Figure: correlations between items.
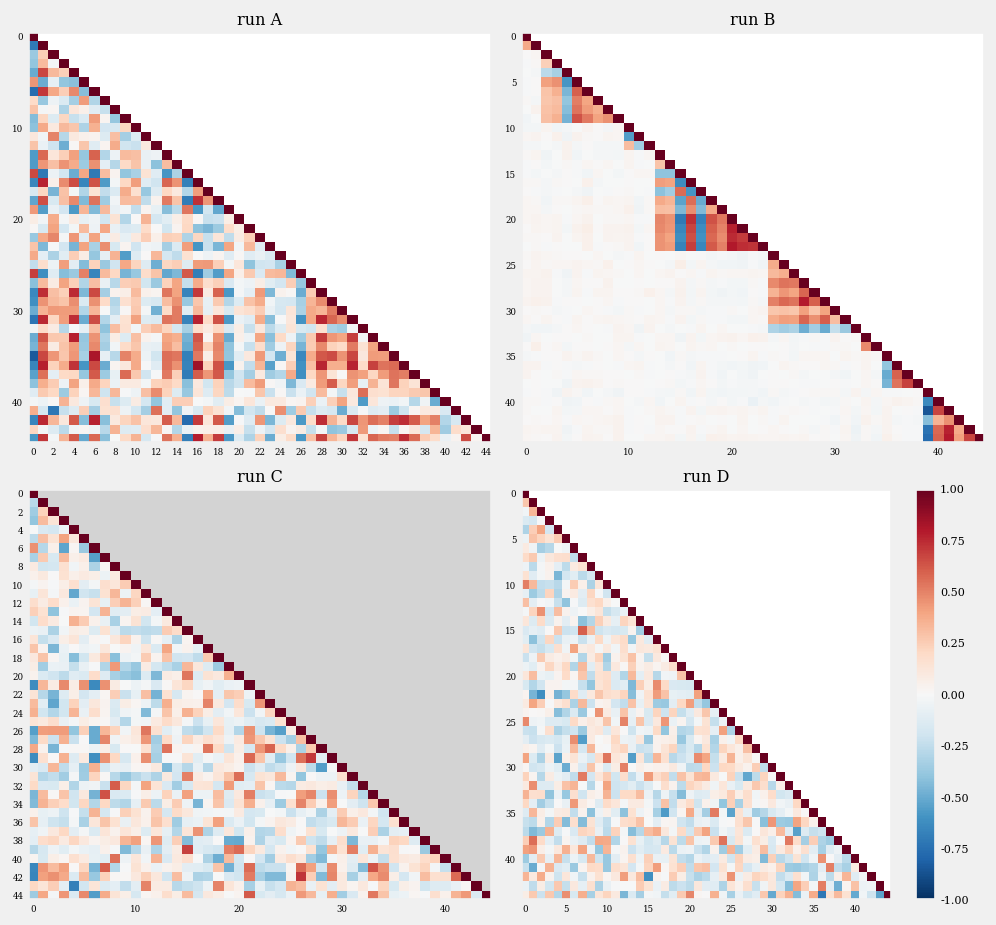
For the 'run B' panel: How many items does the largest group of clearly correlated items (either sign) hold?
11
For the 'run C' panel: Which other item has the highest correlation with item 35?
6
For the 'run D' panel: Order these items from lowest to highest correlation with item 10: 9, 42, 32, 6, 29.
42, 9, 6, 32, 29
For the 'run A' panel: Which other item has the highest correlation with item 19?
15
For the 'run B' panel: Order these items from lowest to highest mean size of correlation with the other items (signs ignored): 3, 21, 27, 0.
0, 3, 27, 21
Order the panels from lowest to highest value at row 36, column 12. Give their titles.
run A, run B, run D, run C
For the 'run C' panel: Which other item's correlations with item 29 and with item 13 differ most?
0
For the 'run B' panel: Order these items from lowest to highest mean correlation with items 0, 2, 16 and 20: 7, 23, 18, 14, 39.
39, 7, 14, 18, 23
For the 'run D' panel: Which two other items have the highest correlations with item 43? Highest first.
36, 33
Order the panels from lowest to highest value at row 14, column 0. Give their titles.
run A, run C, run B, run D
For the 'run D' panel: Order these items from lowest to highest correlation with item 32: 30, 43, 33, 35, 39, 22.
43, 30, 33, 35, 22, 39
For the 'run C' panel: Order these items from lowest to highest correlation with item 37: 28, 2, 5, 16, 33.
28, 5, 2, 33, 16
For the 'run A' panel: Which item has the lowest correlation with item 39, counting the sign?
40
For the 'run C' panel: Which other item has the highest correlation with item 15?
39
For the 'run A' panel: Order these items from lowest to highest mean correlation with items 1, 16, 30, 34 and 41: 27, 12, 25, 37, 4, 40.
12, 40, 25, 27, 37, 4
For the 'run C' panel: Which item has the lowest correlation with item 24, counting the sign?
26
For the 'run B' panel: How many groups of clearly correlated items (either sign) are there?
8
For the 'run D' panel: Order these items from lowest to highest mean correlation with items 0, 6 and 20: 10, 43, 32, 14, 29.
43, 14, 29, 32, 10
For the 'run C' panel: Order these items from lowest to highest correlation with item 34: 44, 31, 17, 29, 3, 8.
8, 31, 17, 3, 44, 29
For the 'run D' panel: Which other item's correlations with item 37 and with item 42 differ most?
15
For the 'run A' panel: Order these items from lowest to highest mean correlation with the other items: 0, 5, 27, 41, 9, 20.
0, 5, 41, 20, 9, 27
